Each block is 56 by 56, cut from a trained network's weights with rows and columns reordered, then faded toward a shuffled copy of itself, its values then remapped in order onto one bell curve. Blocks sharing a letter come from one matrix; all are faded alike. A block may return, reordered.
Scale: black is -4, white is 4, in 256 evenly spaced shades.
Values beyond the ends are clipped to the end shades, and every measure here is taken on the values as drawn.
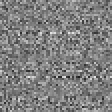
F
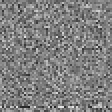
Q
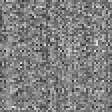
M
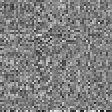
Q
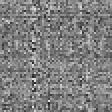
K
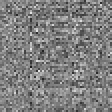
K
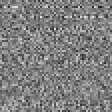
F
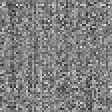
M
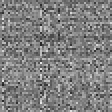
K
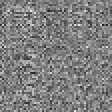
Q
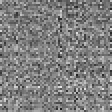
K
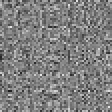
Q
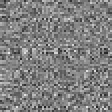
F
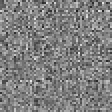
Q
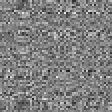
F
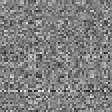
Q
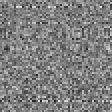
F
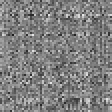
M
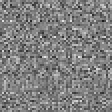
F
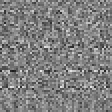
F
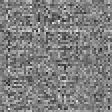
K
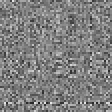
Q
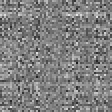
K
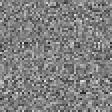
F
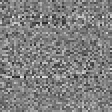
F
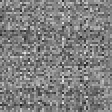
K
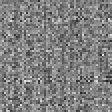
M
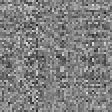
K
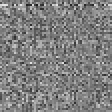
Q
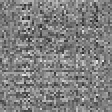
K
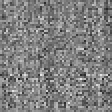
M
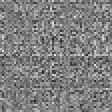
K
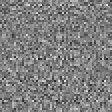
F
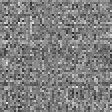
K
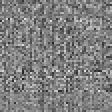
M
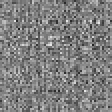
M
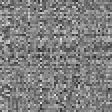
K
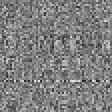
Q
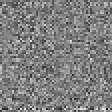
Q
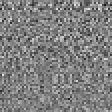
F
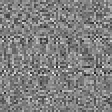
F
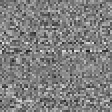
F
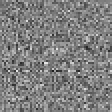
Q
